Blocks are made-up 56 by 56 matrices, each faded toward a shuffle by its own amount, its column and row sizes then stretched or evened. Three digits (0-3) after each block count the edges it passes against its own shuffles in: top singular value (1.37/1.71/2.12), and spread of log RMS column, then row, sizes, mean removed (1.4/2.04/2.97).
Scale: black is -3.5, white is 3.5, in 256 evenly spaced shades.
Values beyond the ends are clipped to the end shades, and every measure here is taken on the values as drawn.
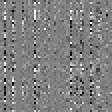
3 3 1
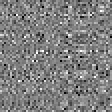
3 1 2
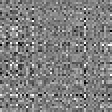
3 2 2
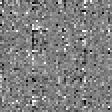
2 2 1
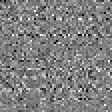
3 0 2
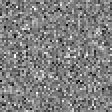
1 0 0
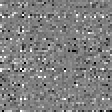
1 1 2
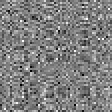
3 1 0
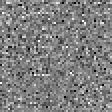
1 0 1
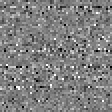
2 0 2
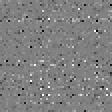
1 1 2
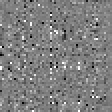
2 2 1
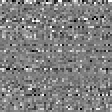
2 0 3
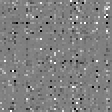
1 2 2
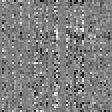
1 3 1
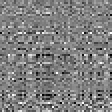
3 1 3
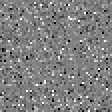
0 0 1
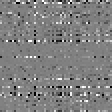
3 1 3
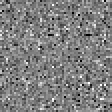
0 1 1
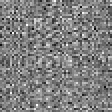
3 0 1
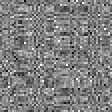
3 0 0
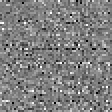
2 0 2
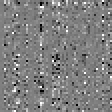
2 3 1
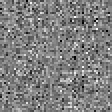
1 2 0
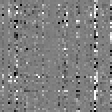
2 3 1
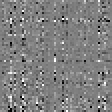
1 3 2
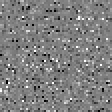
0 1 2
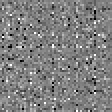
1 2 1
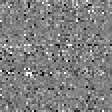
0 1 2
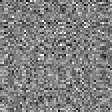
3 0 2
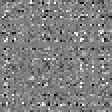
1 2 3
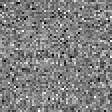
2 0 0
